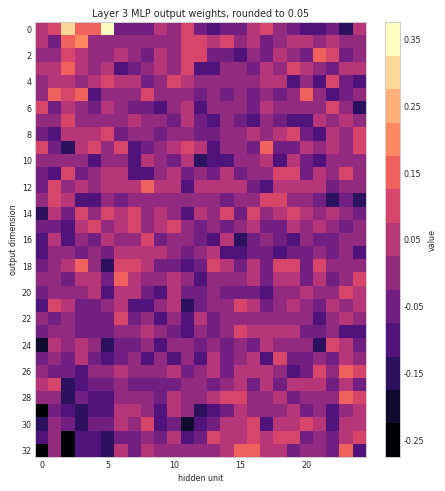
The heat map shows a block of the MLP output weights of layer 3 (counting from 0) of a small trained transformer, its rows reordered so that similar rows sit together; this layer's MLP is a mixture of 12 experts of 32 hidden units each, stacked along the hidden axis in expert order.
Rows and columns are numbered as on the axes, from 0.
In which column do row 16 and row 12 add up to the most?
8
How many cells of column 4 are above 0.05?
3
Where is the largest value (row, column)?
0, 5
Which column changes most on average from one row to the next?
19
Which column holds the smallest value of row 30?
11
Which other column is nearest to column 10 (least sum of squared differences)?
6
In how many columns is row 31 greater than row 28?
5
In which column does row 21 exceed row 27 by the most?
2
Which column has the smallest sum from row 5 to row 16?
13
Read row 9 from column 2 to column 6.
-0.15 0.05 0.1 0 0.1
